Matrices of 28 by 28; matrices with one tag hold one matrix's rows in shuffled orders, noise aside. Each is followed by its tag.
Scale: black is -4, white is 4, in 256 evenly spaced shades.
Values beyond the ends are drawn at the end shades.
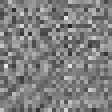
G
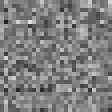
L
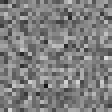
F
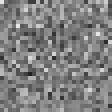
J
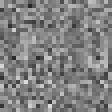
J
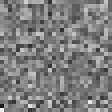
J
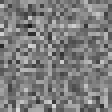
J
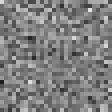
J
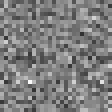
L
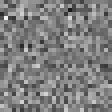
G
